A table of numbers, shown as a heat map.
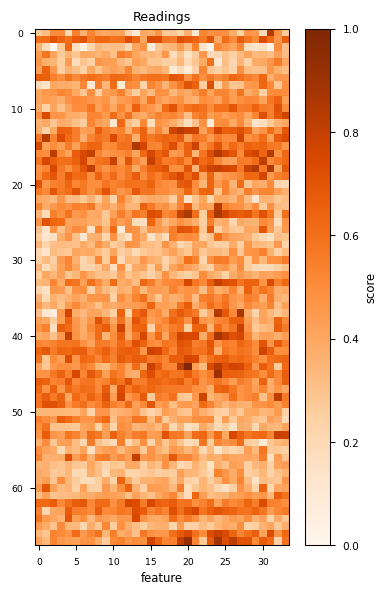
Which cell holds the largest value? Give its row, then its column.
44, 20
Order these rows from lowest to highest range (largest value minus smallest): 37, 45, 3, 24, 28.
28, 3, 45, 24, 37
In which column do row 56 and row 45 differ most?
24
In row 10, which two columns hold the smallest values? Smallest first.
1, 3
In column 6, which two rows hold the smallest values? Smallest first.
2, 27
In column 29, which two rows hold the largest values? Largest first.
18, 16
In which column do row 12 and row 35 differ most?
23
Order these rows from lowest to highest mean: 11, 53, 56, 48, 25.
25, 56, 11, 48, 53
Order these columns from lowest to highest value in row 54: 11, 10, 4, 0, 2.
10, 2, 0, 4, 11
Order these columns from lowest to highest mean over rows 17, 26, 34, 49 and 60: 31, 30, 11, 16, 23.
11, 31, 16, 23, 30
